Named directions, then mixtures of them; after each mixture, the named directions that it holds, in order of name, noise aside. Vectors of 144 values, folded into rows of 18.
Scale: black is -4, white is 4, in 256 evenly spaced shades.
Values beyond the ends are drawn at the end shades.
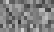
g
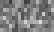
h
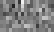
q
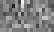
q.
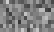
g.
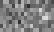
g, q.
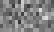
g, q.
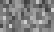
g, h.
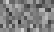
g.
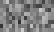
g.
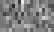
q.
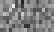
h, q.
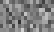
g.
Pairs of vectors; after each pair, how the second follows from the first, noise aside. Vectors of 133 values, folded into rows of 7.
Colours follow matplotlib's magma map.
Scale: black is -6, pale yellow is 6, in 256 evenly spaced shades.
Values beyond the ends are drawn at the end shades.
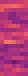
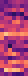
wrapped around, scaled up.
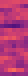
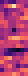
reversed, scaled up.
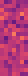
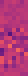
wrapped around, partly zeroed.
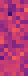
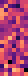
wrapped around, scaled up.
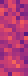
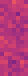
wrapped around, shrunk.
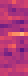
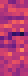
negated.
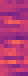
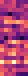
scaled up.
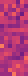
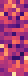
scaled up.
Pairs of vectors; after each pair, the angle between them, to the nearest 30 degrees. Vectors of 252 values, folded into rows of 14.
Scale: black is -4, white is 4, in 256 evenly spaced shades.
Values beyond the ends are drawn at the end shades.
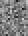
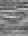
90 degrees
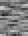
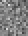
90 degrees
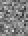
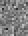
90 degrees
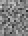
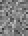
120 degrees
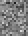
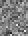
120 degrees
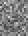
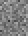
30 degrees
